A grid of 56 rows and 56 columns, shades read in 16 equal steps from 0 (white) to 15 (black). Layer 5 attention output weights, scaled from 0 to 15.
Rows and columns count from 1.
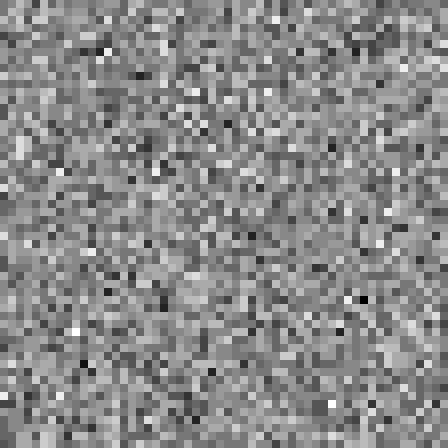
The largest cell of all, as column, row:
46, 38
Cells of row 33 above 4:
49
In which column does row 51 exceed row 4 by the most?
20
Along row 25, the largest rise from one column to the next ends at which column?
8
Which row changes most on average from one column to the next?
42
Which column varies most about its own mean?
21
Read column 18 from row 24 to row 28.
4 7 7 6 8
